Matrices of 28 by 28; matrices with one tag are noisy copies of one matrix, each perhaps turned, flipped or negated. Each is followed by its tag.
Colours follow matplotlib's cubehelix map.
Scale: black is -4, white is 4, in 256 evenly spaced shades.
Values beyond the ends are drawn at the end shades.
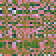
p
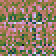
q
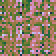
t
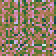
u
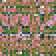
t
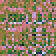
q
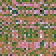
p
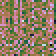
u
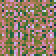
u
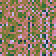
p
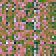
t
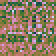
q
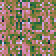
t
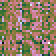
t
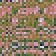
p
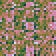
t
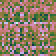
q
